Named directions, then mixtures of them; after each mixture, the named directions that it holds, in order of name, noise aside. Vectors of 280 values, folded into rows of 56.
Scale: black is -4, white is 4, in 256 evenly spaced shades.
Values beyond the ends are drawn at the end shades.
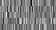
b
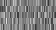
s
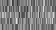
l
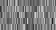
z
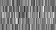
l.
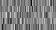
b, l, z.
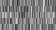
l.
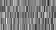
s.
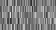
b, l, z.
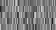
s, z.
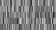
b, l.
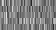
b, s.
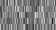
z.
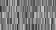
l, s, z.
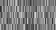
z.
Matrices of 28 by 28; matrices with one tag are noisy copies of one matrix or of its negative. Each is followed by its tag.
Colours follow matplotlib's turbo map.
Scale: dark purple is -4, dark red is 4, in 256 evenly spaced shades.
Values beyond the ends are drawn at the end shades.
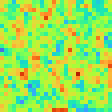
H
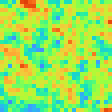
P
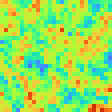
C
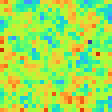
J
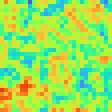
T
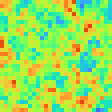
J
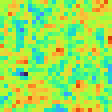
H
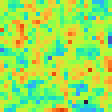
H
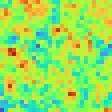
P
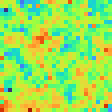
P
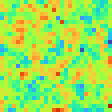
H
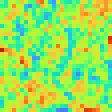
H
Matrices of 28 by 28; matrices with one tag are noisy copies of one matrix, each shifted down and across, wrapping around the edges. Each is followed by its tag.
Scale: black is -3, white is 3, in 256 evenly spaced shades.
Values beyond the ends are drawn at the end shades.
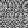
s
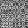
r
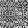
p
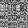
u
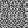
s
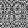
s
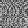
s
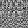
s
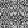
p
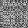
r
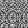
s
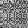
p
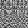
s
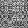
r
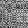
r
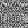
p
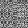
r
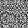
s
